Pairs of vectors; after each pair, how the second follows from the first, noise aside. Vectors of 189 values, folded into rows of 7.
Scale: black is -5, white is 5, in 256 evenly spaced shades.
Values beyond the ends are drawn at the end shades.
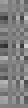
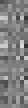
negated.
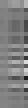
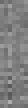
wrapped around, negated, shrunk.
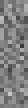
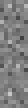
partly zeroed.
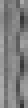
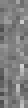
negated, partly zeroed.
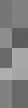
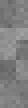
reversed, shrunk.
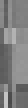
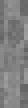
wrapped around, shrunk.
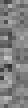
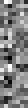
negated, scaled up.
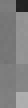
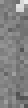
negated, partly zeroed.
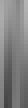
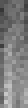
negated.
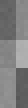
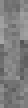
wrapped around, shrunk.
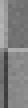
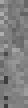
partly zeroed.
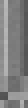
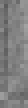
negated, shrunk.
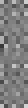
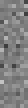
negated, partly zeroed.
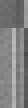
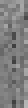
negated, partly zeroed.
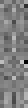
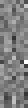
negated.
